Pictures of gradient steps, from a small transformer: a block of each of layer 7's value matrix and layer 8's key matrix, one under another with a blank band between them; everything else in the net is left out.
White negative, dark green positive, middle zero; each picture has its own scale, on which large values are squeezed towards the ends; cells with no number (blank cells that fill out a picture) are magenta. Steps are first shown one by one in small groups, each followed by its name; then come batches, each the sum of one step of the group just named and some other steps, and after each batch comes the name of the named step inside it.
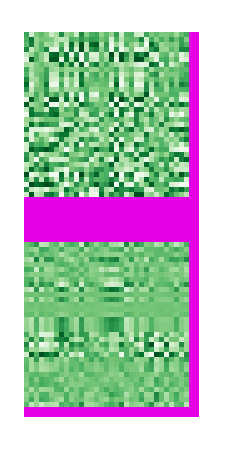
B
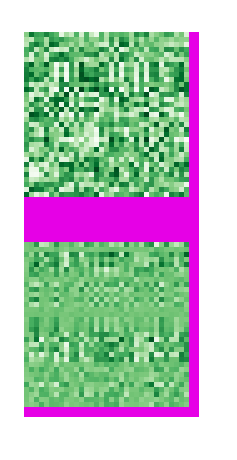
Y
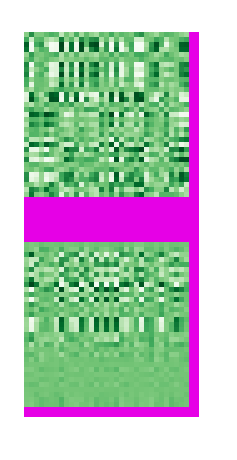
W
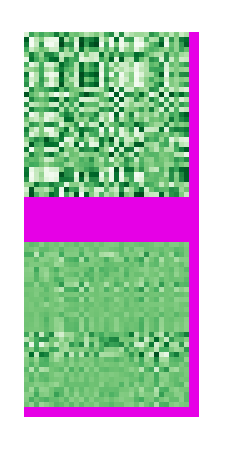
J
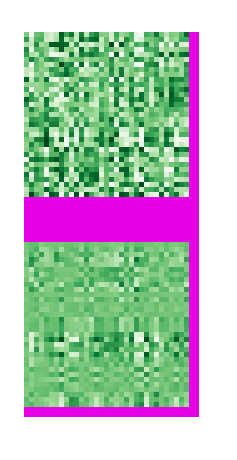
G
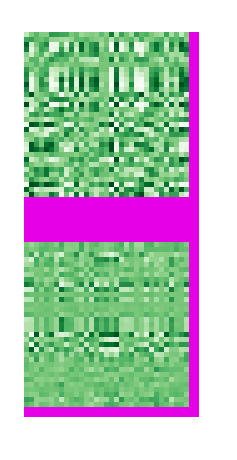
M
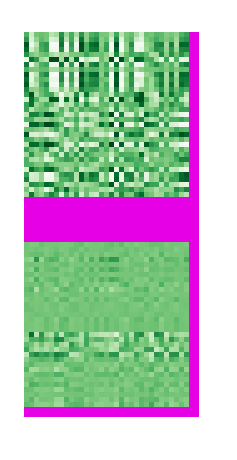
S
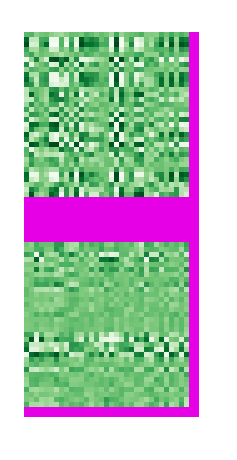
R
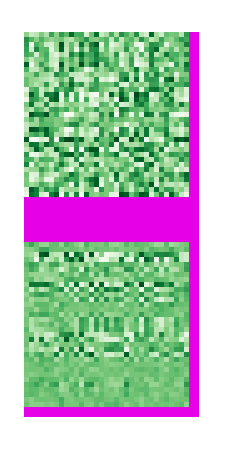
W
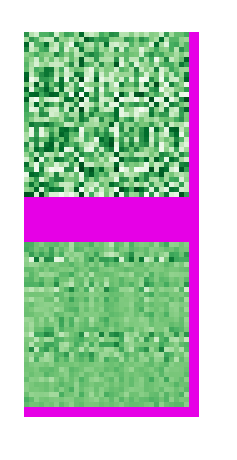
M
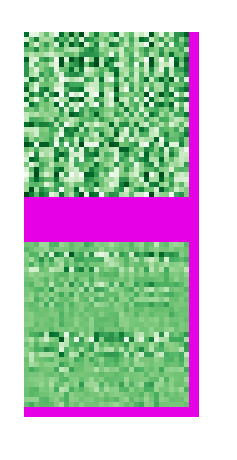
G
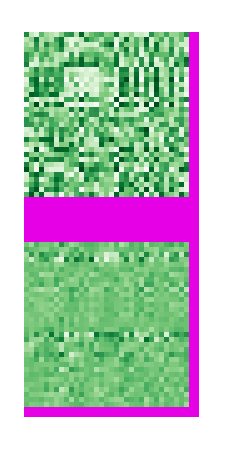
G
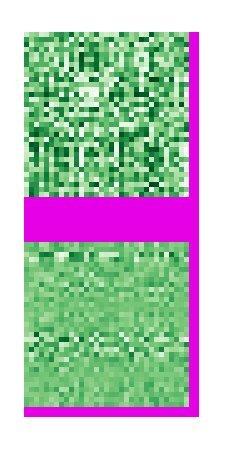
M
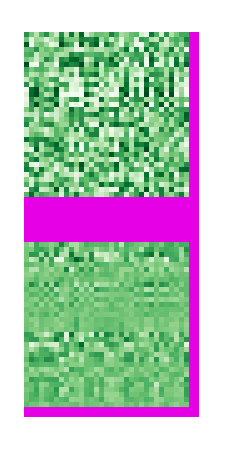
J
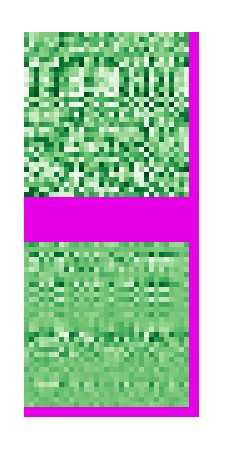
J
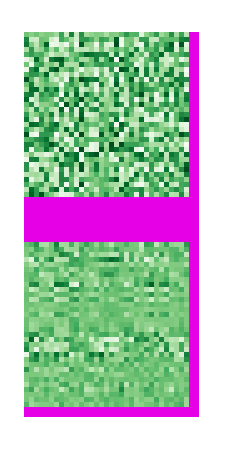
R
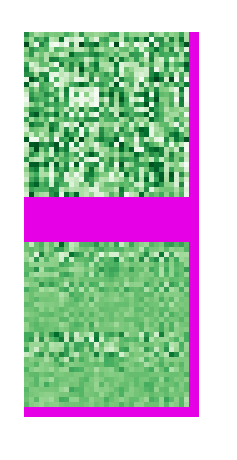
R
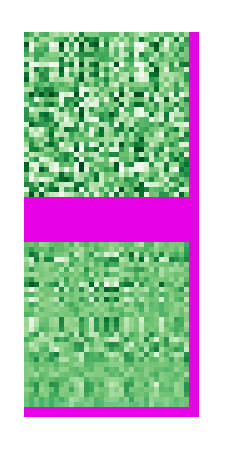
W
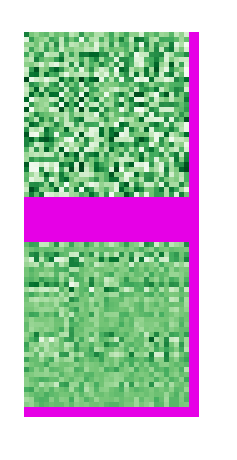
Y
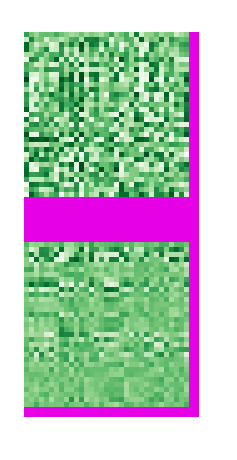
B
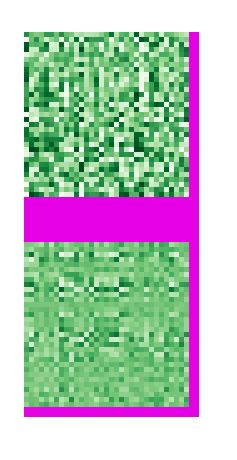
M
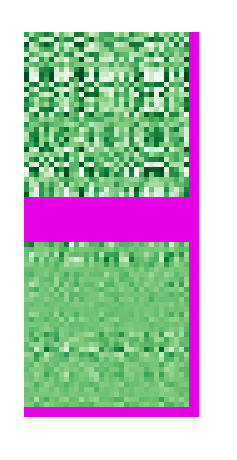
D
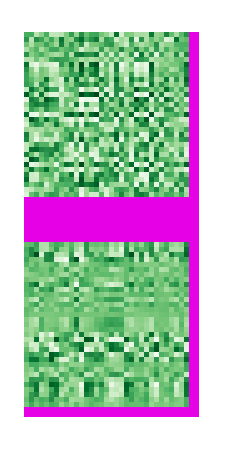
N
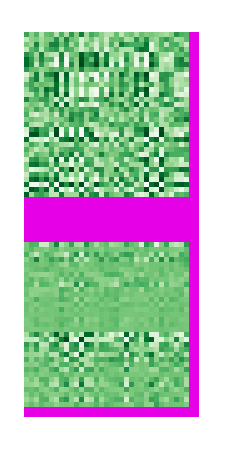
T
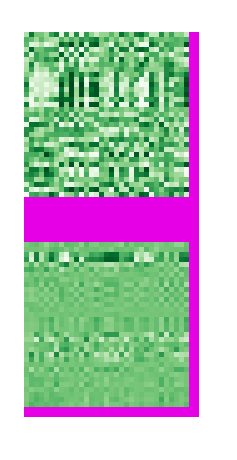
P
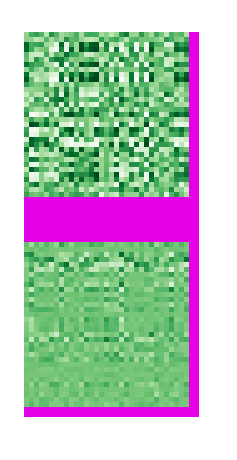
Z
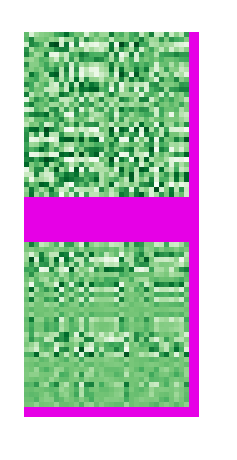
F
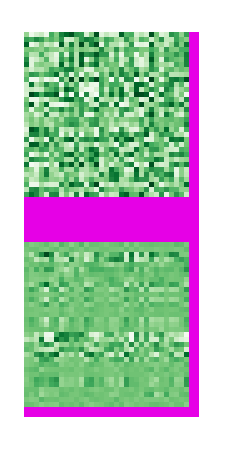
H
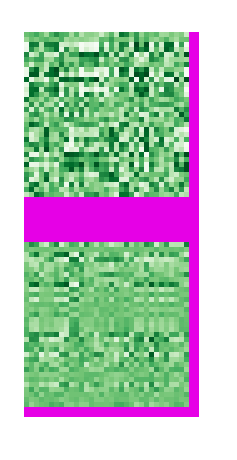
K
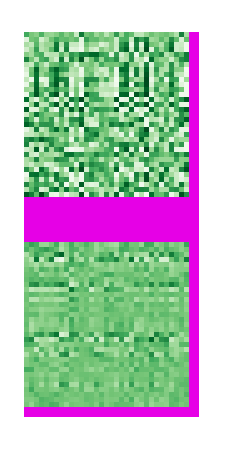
K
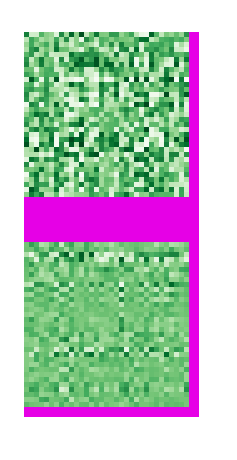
F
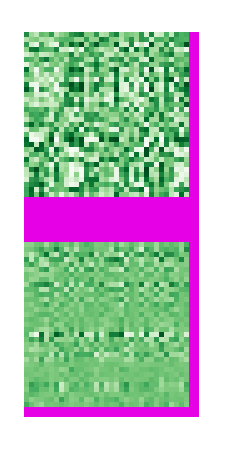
P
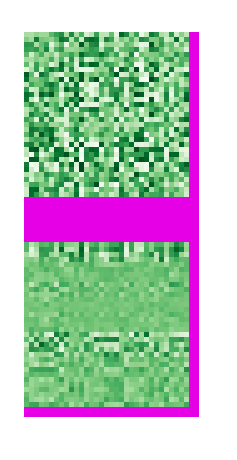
H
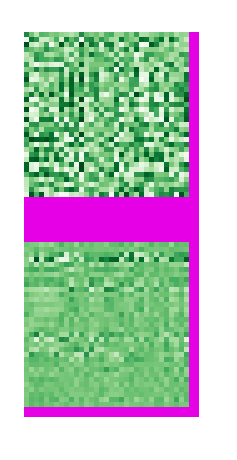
P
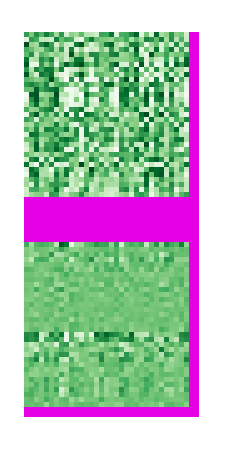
D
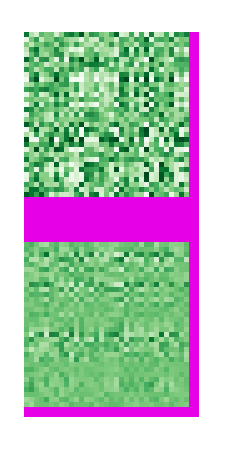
T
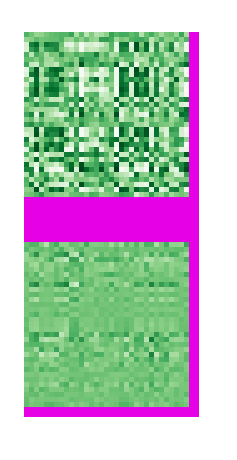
K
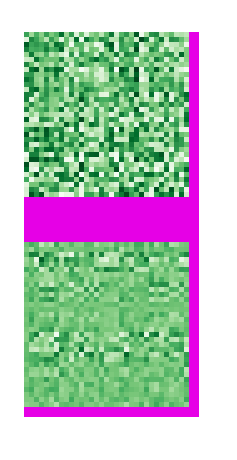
F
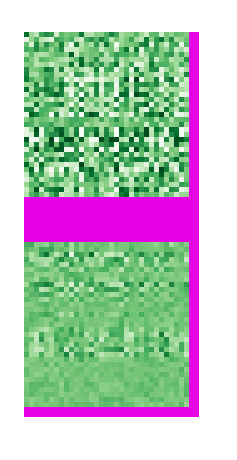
D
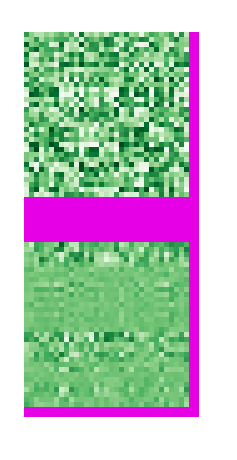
Z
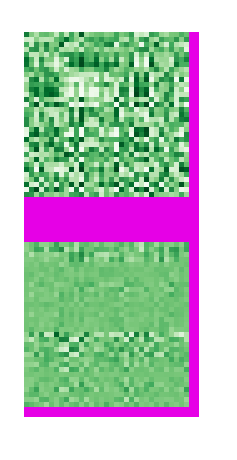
T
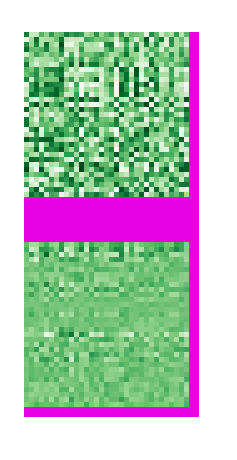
H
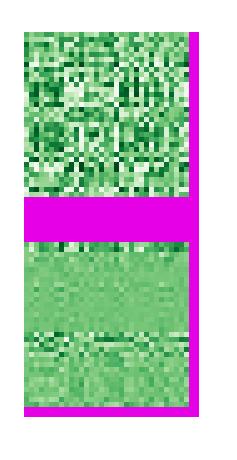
D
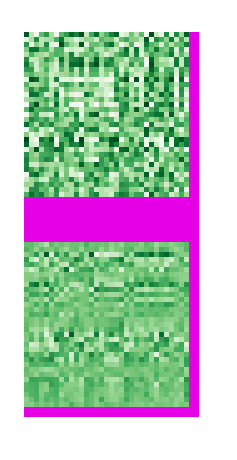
N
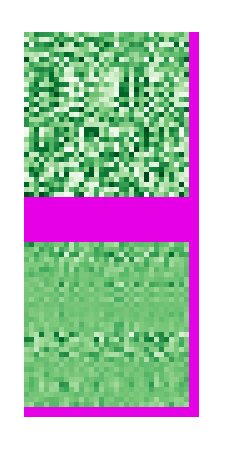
D
